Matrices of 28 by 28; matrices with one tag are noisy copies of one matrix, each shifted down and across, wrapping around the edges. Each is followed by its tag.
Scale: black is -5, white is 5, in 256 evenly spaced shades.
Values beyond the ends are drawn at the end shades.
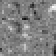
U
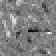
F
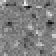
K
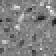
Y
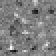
K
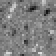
Y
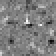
K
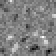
Y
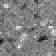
Y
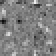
K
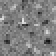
K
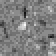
U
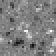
Y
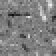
F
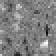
U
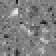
U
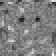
K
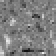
F
